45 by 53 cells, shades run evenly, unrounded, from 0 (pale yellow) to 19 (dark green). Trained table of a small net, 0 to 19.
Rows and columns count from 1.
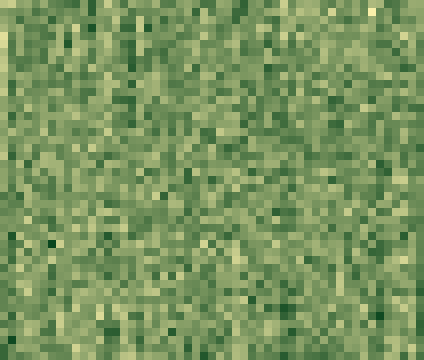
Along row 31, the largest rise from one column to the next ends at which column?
27
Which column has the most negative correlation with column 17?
1
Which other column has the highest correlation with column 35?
4
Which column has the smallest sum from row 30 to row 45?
30
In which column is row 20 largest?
2
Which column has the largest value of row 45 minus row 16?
26
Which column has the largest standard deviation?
14
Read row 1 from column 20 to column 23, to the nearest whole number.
7 13 13 9
